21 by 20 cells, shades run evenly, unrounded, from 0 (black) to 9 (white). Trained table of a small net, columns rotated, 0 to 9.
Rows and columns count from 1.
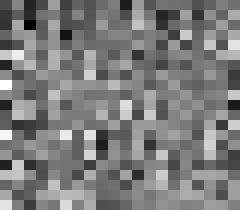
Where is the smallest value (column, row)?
3, 3
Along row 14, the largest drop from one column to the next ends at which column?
9
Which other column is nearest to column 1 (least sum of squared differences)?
6
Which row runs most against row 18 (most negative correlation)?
2
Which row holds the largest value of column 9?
12
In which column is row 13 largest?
20
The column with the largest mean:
5
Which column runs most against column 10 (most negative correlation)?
19
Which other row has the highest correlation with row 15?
16
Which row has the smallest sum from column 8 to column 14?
1
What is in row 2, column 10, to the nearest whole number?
4
